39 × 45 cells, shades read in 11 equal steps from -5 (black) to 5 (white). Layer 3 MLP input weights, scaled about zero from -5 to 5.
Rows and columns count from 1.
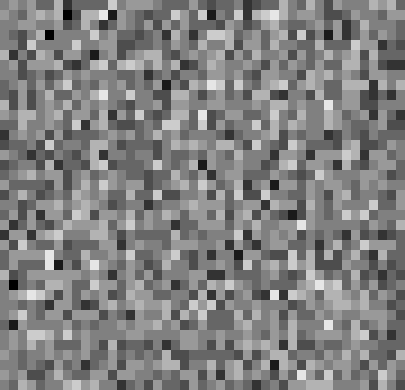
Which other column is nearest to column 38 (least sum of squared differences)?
16
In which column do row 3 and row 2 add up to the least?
8
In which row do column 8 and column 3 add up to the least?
2
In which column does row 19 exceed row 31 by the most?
10
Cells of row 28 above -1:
25
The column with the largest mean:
12
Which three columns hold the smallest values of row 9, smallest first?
19, 42, 21
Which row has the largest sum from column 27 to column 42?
9
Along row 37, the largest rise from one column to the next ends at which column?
32
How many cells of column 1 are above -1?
26
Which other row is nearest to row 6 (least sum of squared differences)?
11
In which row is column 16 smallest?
4
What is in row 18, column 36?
3
